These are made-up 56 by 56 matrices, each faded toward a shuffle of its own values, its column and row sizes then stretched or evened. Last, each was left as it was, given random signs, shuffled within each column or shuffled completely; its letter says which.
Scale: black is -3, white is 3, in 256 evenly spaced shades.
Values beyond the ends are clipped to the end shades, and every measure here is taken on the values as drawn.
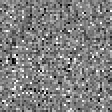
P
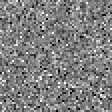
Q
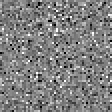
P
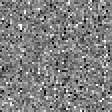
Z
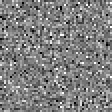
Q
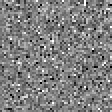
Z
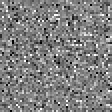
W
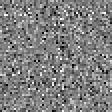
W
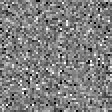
Z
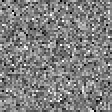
Q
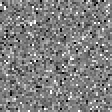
Q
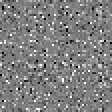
P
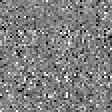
P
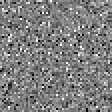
W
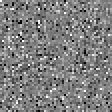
W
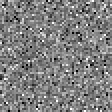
Q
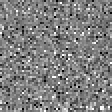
W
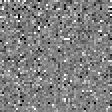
W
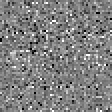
W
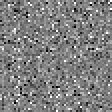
W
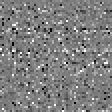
P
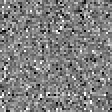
W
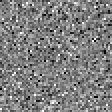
Q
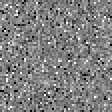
Q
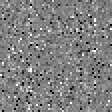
Z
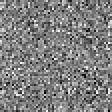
P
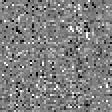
P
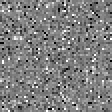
W
